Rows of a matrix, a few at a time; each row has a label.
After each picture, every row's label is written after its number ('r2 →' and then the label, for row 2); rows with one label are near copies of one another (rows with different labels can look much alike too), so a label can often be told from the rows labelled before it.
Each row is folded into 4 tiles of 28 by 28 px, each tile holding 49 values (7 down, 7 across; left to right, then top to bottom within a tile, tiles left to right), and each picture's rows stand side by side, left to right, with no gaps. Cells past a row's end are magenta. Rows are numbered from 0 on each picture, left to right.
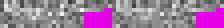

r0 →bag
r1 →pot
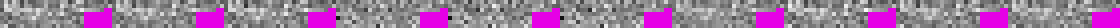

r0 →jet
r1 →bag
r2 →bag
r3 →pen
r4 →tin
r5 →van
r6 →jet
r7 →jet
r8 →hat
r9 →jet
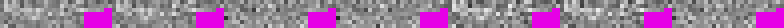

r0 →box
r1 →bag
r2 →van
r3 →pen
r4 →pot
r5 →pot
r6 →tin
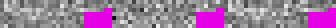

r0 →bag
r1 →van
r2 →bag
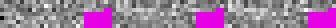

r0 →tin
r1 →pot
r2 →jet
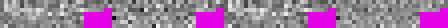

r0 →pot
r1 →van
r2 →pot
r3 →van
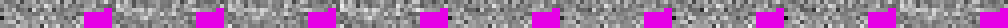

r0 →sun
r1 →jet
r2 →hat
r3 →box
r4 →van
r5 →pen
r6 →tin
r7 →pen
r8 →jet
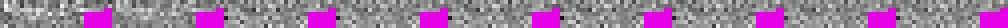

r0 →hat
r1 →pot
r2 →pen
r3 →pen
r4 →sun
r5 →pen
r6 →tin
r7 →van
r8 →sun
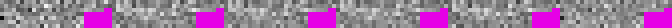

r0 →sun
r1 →box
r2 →pot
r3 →jet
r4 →hat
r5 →van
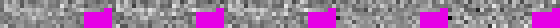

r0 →bag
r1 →hat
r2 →bag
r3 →pen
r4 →van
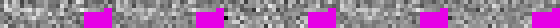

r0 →jet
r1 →hat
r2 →sun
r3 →bag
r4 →pen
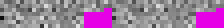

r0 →tin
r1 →tin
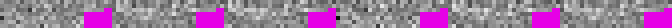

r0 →van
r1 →box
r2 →jet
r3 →tin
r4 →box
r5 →hat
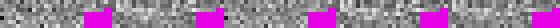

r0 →van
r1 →jet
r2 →sun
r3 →pot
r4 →pot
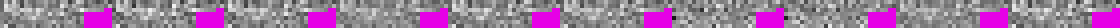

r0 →box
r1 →hat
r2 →hat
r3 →jet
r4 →box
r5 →box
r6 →pen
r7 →pen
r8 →bag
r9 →box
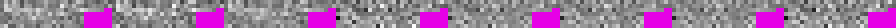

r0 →bag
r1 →bag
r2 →jet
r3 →tin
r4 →pen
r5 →sun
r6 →pen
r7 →van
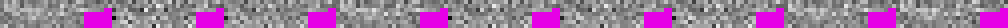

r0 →bag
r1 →pen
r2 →van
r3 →pot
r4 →sun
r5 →tin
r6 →tin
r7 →bag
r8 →jet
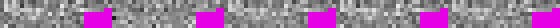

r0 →pot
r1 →pen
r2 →bag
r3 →pot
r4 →box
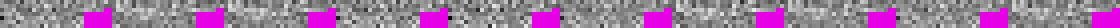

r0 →tin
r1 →hat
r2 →jet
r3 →van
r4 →pen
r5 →pen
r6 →hat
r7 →pot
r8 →van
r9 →pot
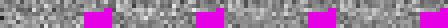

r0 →tin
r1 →bag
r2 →pot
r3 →hat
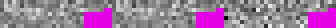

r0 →pot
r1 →pot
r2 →pen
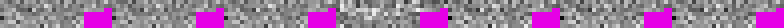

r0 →van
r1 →tin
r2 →sun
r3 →hat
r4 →pen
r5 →van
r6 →tin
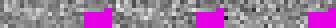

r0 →hat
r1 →jet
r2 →tin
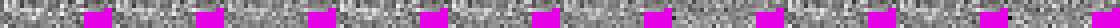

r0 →pot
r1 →hat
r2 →hat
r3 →hat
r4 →jet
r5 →hat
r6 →sun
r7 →hat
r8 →jet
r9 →pen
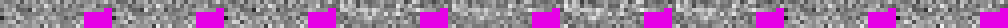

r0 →tin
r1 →tin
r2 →van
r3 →bag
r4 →bag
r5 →jet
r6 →bag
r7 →tin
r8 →van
